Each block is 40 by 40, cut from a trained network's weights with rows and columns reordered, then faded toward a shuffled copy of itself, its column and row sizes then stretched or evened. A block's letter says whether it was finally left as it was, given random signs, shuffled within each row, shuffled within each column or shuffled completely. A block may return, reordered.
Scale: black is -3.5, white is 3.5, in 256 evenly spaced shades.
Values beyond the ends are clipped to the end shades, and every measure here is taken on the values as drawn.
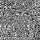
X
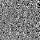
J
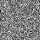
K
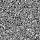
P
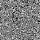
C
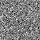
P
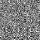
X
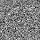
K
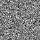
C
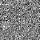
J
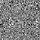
X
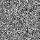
J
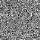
J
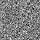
C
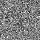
K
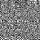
X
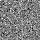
P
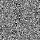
C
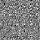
X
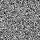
P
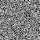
C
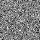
K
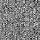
X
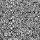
J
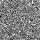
P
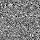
K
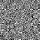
X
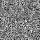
K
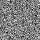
C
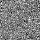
C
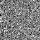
C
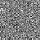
X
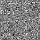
J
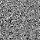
J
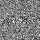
K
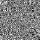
X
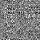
X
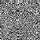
X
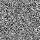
J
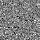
K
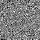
K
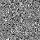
C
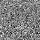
K
